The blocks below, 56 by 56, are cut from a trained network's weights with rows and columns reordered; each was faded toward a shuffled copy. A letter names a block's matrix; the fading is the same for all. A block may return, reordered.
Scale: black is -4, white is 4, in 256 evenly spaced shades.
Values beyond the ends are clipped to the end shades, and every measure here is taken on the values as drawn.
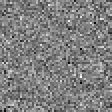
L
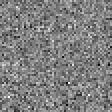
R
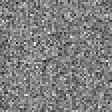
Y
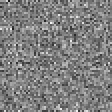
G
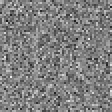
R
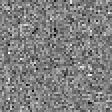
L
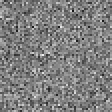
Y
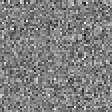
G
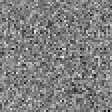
R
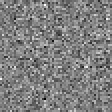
G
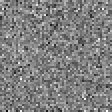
Y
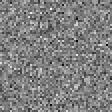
L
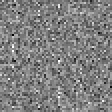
L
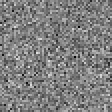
Y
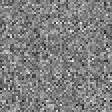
R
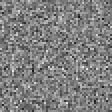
Y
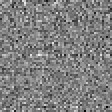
G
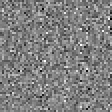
L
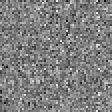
L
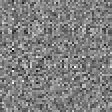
G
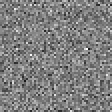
G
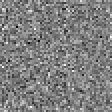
L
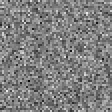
Y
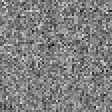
Y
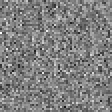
R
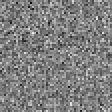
Y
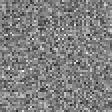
G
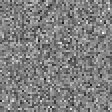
Y
